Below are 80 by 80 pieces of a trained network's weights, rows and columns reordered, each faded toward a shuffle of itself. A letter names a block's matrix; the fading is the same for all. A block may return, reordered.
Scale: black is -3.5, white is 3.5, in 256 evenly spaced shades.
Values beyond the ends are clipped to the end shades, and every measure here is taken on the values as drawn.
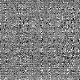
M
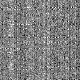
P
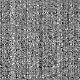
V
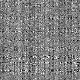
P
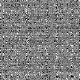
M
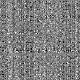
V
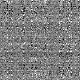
M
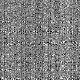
V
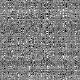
M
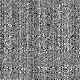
P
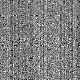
P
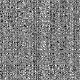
V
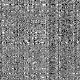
P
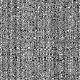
V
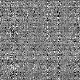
M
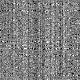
V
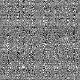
M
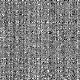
P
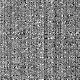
V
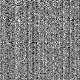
V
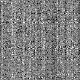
V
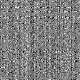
V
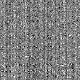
V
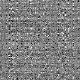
M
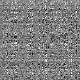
M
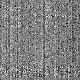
P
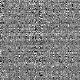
M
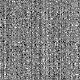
P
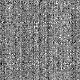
V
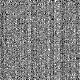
V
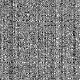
V
